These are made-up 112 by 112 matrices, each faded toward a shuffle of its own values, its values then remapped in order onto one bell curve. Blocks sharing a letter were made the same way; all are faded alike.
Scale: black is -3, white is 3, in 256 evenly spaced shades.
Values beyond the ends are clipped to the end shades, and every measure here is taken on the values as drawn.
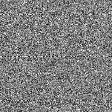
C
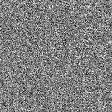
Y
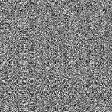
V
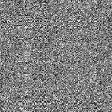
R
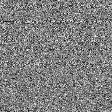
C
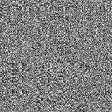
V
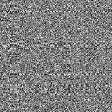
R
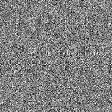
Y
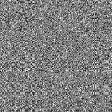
R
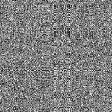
R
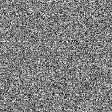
C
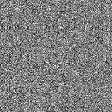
V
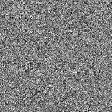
Y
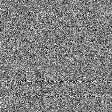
C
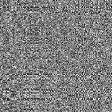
R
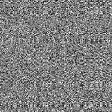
R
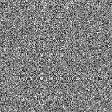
V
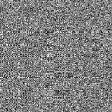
R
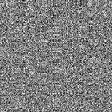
V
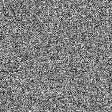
C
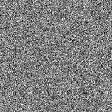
Y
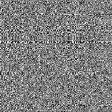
R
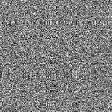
V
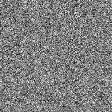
Y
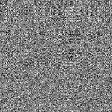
R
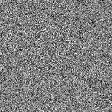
Y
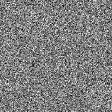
Y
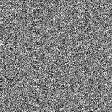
Y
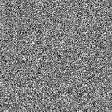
Y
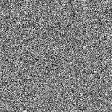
Y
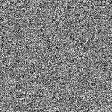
Y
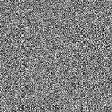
V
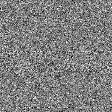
C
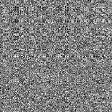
R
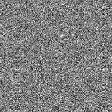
V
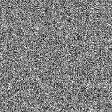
Y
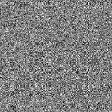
R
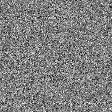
C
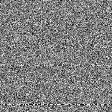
C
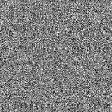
V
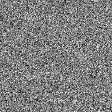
C
